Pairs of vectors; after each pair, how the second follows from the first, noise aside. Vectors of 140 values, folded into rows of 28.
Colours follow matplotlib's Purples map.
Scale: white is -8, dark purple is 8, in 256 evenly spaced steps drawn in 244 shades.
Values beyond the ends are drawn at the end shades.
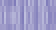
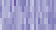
wrapped around, negated.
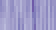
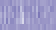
reversed, negated, partly zeroed.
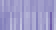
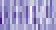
wrapped around, negated, scaled up.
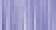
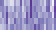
reversed, negated, scaled up.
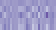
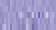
negated, partly zeroed.
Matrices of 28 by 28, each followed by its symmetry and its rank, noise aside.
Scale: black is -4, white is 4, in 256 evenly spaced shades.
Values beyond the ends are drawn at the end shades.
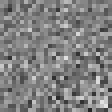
symmetric, rank eight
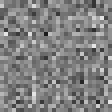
no symmetry, rank six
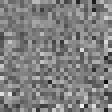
antisymmetric, rank six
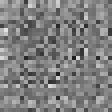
symmetric, rank four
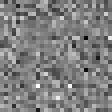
antisymmetric, rank eight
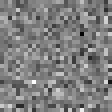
antisymmetric, rank eight
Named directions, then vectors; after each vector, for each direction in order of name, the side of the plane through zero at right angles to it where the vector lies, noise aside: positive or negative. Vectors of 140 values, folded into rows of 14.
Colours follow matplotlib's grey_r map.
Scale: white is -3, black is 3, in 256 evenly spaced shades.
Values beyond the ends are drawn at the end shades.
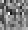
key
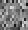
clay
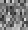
negative, positive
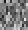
negative, positive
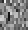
positive, negative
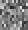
negative, negative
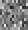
negative, negative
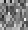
negative, positive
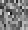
positive, positive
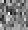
negative, positive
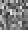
negative, negative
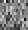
positive, negative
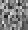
negative, negative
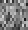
positive, negative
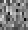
positive, negative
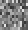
negative, negative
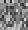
negative, positive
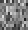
positive, negative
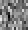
negative, negative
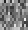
negative, positive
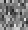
negative, positive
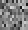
positive, positive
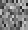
positive, positive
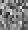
negative, negative
